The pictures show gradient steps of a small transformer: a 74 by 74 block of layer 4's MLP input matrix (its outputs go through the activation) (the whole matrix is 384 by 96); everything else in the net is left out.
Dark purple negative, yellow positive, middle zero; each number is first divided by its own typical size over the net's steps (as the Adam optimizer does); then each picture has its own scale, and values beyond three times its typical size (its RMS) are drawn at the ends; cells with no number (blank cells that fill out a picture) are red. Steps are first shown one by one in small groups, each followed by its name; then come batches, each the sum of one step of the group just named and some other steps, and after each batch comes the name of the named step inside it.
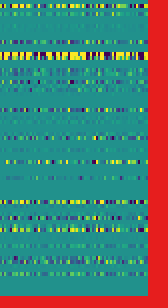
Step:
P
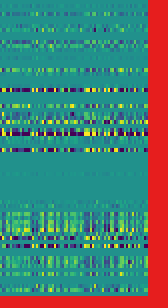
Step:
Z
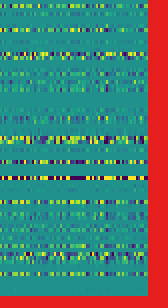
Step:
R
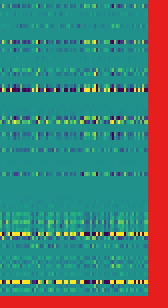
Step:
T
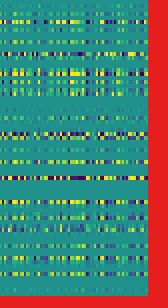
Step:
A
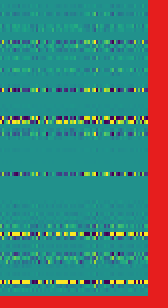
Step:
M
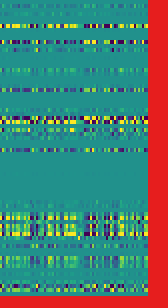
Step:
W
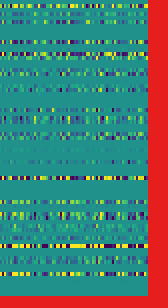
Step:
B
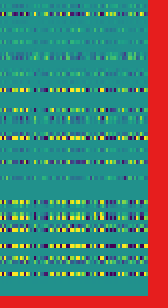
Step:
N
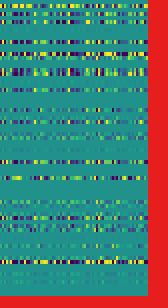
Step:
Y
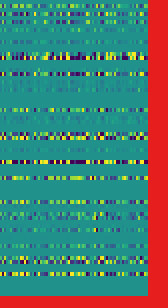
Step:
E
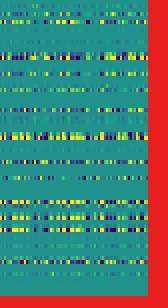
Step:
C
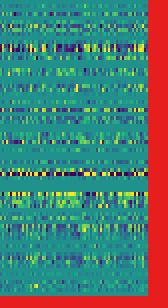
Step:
C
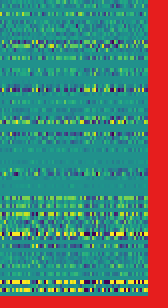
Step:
T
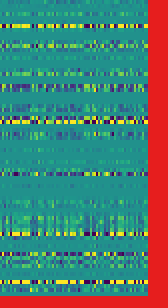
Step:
M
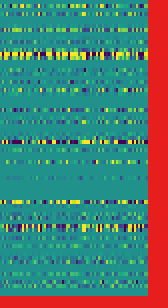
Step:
P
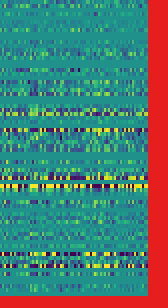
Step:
R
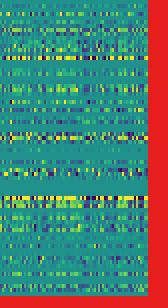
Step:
C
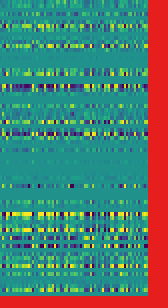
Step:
Z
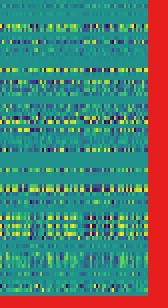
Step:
W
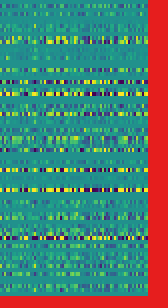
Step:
N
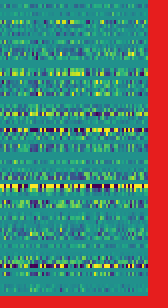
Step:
A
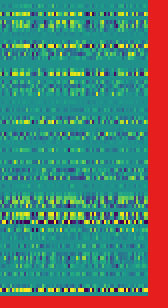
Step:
A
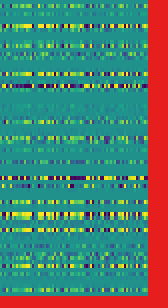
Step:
R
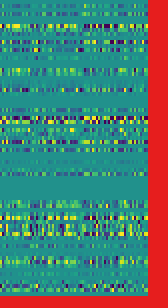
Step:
W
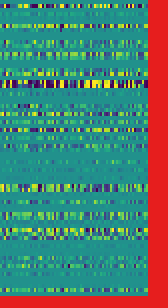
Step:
P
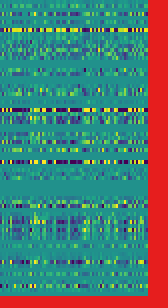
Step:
Y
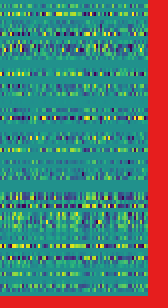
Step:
B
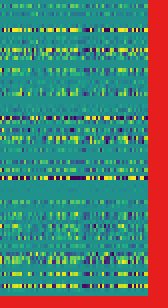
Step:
R
